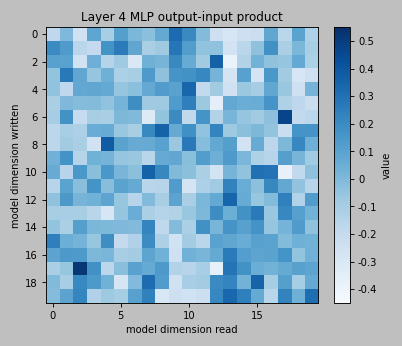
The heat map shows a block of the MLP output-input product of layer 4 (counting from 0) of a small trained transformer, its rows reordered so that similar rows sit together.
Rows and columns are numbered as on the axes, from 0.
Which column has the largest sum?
7
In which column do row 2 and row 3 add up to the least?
13
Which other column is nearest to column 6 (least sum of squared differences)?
5
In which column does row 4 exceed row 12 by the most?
10
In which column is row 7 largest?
8
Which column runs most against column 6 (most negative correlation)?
12
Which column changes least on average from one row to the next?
9
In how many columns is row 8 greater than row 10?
11
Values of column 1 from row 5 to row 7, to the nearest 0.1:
0 0.2 -0.1
